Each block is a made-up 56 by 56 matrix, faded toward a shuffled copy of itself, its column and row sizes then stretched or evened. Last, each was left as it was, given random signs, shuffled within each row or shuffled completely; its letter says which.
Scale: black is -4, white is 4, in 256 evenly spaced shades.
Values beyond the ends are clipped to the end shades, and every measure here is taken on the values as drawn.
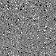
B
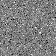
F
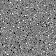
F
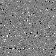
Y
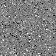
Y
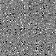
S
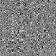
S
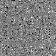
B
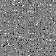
S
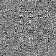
S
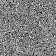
F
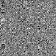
S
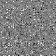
S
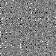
B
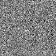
B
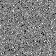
F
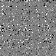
B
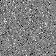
F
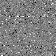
Y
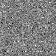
Y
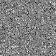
B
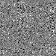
B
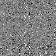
B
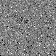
F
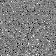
Y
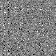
B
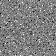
F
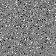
Y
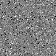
Y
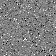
F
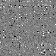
S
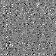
B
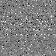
Y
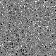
F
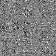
B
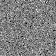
F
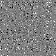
S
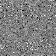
Y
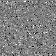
Y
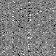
S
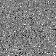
Y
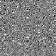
S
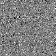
B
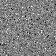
F
